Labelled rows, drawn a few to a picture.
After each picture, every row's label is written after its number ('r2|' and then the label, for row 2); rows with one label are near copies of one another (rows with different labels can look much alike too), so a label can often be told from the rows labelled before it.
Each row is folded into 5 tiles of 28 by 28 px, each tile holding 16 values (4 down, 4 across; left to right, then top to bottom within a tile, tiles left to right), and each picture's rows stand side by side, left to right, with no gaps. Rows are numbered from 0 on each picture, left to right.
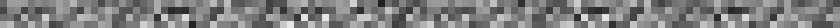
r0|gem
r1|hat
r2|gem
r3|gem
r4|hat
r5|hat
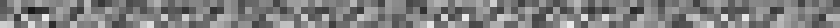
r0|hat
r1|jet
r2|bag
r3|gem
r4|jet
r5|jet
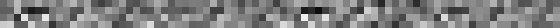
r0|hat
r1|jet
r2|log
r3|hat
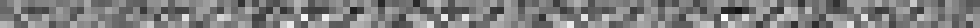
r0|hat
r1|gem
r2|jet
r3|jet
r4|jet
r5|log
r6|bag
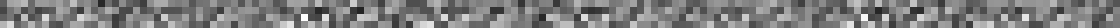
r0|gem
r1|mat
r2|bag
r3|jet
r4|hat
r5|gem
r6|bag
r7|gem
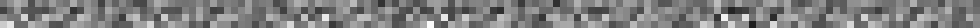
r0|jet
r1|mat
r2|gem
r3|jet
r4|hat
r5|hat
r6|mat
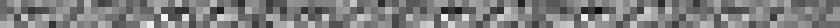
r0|hat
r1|bag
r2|gem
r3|log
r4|log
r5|hat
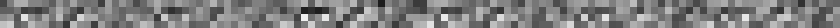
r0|mat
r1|hat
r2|log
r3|mat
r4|gem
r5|gem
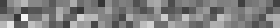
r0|mat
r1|jet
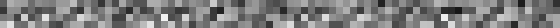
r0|gem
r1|bag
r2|gem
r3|log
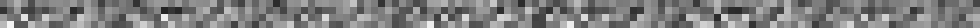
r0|jet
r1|log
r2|gem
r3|gem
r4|jet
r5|hat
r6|jet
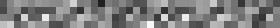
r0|gem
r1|gem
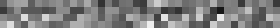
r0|jet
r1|mat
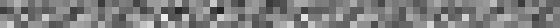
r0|jet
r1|bag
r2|mat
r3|gem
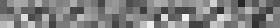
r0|bag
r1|gem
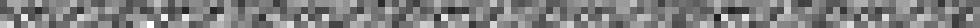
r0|bag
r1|jet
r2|gem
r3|hat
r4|gem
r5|hat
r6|gem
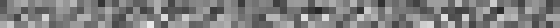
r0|gem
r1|jet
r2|log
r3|bag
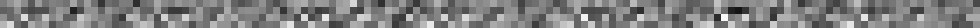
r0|jet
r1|hat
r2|gem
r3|jet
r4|bag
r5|hat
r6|jet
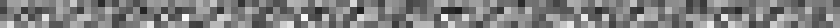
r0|gem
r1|gem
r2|bag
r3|log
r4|bag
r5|mat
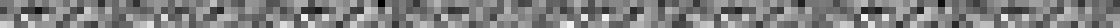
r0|log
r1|bag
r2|log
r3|hat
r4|jet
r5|log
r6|log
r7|log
